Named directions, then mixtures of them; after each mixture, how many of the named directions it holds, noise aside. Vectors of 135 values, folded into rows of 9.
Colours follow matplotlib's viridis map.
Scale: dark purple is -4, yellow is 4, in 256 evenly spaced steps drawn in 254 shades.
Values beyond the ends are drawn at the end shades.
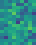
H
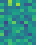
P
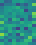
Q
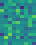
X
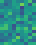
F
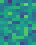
four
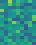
two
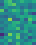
three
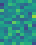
three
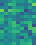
four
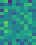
one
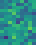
one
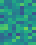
one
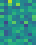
one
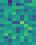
four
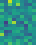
one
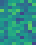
four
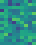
four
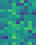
one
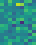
four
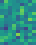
one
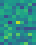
four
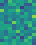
four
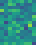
four
